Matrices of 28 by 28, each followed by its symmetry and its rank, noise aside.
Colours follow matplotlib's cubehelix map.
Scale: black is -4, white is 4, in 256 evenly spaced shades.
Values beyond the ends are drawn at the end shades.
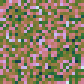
symmetric, rank eight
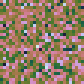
no symmetry, rank eight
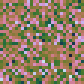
antisymmetric, rank eight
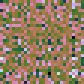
no symmetry, rank six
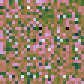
no symmetry, rank eight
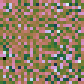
no symmetry, rank seven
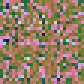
no symmetry, rank seven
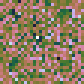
symmetric, rank seven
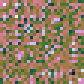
symmetric, rank eight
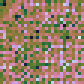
symmetric, rank six
